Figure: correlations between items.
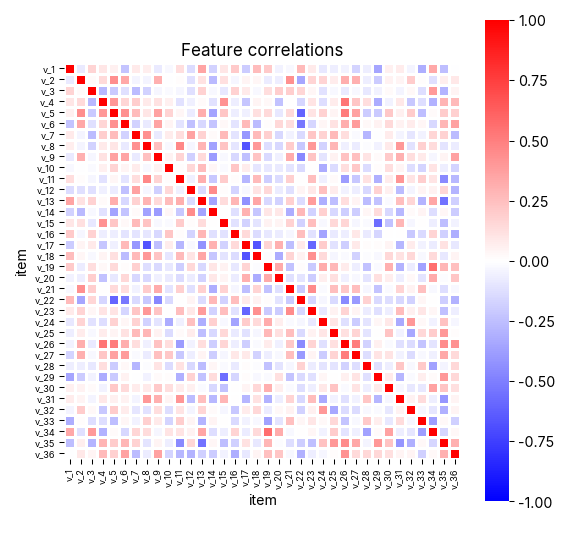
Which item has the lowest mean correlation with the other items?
v_22
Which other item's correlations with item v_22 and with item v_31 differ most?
v_9
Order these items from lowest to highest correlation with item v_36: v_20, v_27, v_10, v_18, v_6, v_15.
v_10, v_15, v_18, v_27, v_20, v_6
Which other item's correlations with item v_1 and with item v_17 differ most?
v_18
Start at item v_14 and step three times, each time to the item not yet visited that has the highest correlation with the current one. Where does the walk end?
v_8
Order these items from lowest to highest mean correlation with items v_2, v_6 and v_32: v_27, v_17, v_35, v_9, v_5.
v_35, v_17, v_27, v_9, v_5
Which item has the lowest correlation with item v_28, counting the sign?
v_34
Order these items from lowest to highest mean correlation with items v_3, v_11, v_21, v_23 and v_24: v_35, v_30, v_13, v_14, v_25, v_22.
v_35, v_14, v_22, v_30, v_25, v_13
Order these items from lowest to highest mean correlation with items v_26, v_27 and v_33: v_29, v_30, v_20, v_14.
v_14, v_20, v_30, v_29
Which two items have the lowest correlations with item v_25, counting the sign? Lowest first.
v_32, v_13
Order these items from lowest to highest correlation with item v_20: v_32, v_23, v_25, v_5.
v_23, v_5, v_32, v_25
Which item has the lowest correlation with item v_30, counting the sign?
v_15
